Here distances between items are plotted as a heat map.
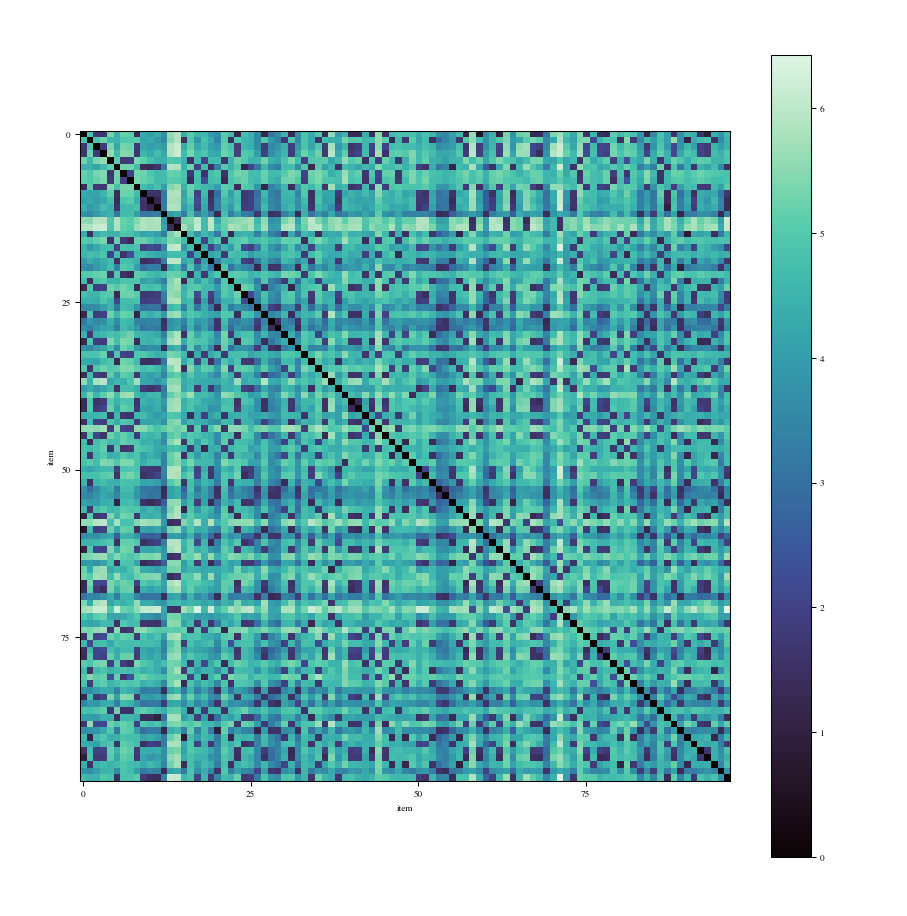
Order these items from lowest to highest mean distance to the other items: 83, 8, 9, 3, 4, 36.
83, 36, 9, 8, 3, 4
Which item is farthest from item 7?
39
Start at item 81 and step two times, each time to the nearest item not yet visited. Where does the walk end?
47
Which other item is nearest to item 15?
90
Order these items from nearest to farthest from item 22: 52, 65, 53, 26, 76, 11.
52, 76, 53, 26, 11, 65
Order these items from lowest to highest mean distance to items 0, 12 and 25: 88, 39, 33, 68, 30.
68, 88, 39, 30, 33
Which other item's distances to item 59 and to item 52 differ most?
0
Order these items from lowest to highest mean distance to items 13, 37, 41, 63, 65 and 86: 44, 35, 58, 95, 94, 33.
58, 95, 33, 44, 94, 35
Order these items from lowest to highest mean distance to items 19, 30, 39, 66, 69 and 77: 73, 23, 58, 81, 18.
73, 23, 18, 58, 81
